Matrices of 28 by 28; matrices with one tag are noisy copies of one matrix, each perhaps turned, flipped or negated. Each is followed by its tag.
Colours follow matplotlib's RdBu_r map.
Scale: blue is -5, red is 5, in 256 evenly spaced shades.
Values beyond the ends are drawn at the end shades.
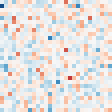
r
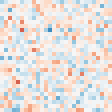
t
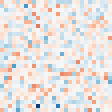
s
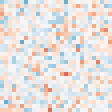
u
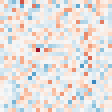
s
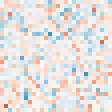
s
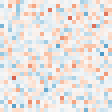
u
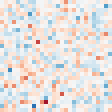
s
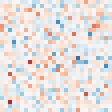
r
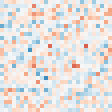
u
